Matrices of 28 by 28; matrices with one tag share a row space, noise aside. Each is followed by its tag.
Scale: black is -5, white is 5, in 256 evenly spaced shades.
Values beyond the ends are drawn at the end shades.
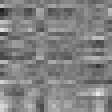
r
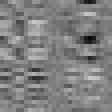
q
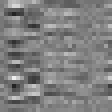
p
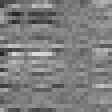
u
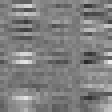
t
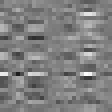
q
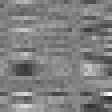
t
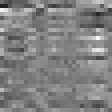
r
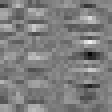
q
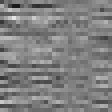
u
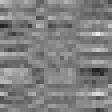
r
